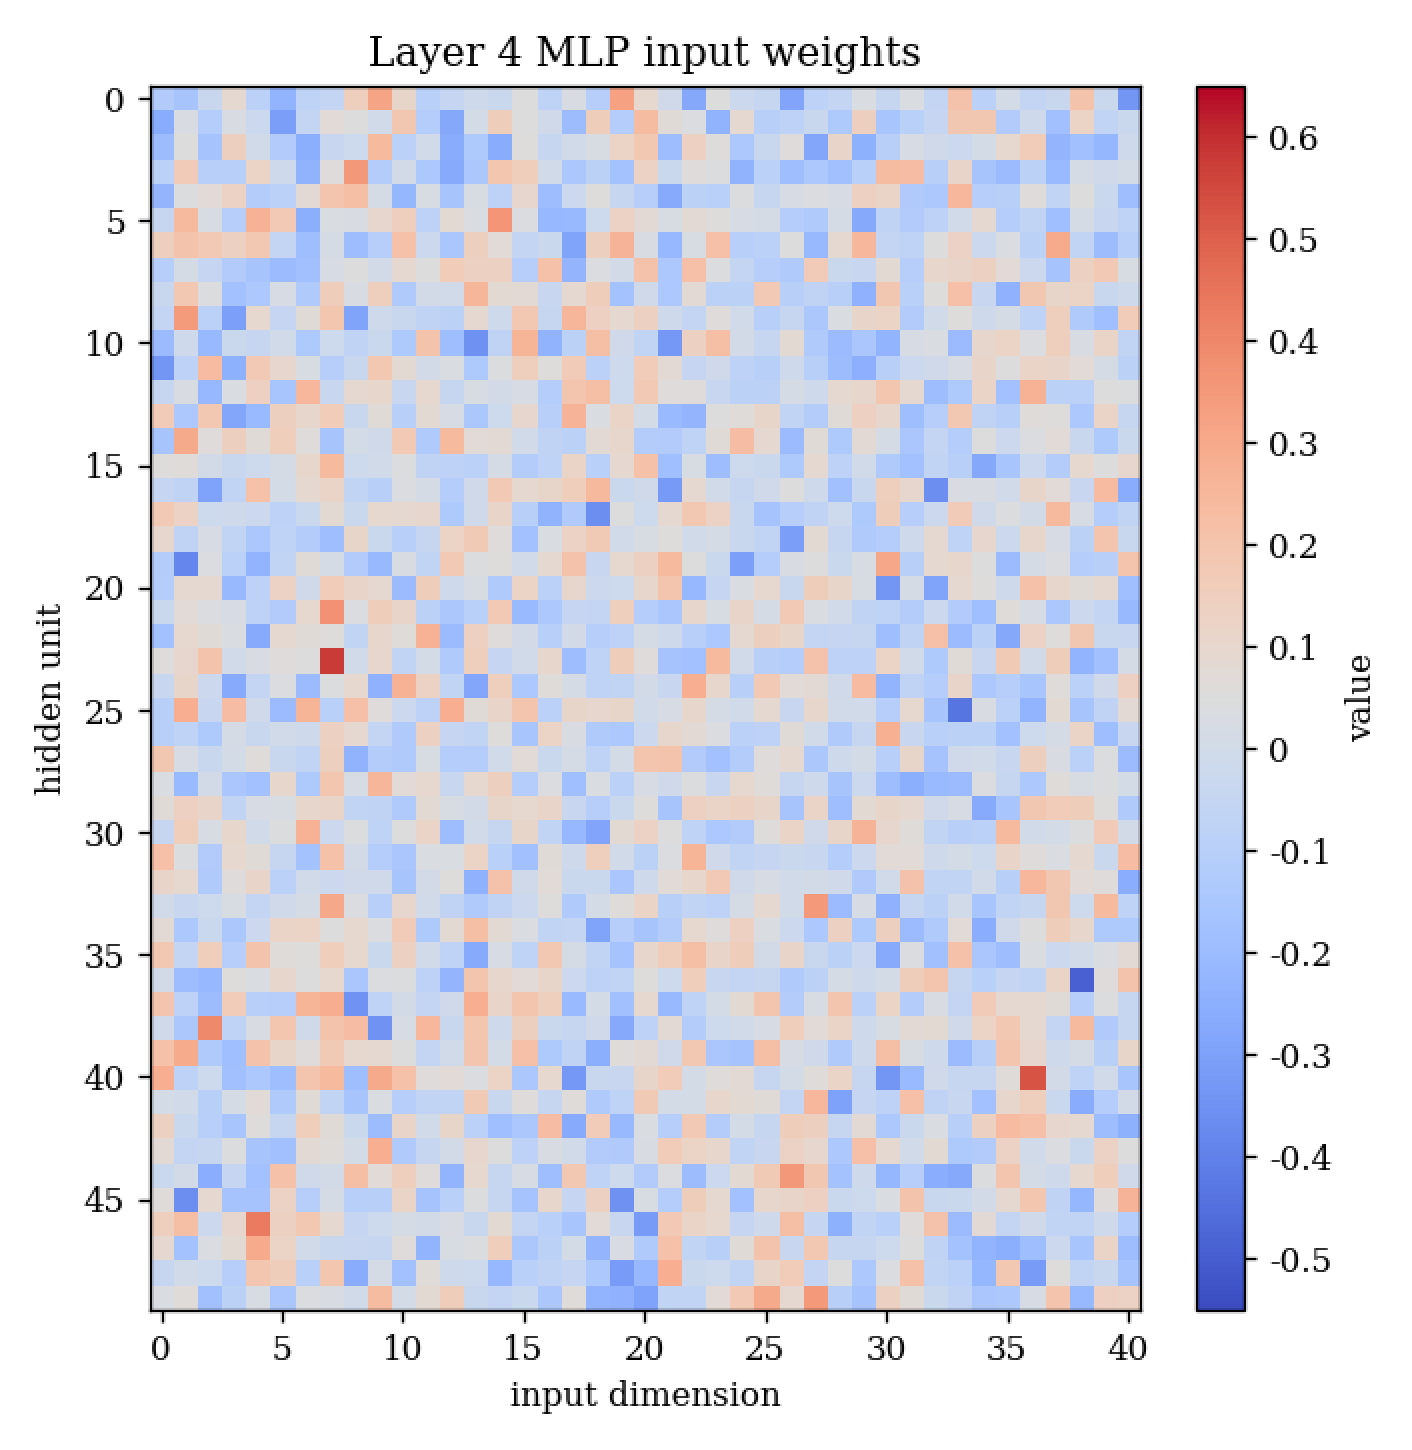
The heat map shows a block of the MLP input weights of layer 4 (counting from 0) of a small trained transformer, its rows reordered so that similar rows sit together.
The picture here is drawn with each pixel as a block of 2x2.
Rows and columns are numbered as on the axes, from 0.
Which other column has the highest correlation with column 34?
18
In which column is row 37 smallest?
8
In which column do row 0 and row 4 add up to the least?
40
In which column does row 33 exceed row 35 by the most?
27
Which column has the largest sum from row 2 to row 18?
1
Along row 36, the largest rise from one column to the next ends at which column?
39
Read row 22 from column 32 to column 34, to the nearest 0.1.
0.2 -0.2 -0.1
